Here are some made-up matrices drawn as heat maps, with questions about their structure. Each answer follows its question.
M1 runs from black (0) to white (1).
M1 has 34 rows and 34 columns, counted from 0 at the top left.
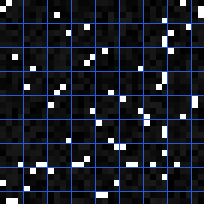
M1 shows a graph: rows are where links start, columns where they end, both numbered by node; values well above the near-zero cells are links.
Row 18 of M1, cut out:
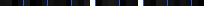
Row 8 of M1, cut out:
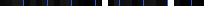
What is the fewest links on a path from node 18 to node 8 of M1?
5
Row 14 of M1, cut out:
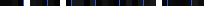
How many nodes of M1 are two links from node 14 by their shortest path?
1
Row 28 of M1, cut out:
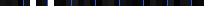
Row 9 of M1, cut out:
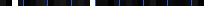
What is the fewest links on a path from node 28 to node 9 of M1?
6
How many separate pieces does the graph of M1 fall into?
3
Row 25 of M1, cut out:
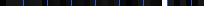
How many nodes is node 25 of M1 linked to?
1
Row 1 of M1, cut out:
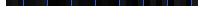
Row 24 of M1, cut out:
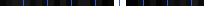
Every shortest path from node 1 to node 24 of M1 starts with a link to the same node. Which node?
node 0
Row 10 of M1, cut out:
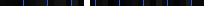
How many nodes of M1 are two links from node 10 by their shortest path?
2
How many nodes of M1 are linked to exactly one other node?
12
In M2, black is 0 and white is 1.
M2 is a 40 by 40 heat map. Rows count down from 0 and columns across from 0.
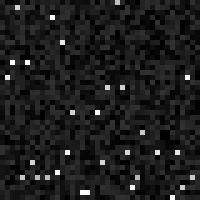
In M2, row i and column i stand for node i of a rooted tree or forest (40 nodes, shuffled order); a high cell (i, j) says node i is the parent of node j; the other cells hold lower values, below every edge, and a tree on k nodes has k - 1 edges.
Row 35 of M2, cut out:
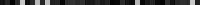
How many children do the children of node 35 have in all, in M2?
2
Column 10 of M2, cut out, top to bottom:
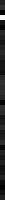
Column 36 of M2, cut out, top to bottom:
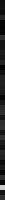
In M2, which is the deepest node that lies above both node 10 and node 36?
15
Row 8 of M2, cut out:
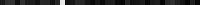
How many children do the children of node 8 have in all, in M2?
2
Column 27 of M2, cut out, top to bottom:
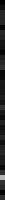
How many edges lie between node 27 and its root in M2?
2
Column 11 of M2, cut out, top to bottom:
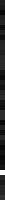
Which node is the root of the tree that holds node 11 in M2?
39
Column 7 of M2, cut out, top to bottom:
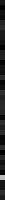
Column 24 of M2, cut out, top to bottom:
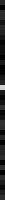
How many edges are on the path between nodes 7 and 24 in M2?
4
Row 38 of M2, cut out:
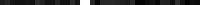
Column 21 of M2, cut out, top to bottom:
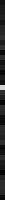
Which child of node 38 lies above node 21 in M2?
17
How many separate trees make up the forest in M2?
10
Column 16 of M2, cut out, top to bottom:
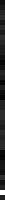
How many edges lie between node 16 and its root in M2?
3
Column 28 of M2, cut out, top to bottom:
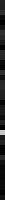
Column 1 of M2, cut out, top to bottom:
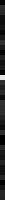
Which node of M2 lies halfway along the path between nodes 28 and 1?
37
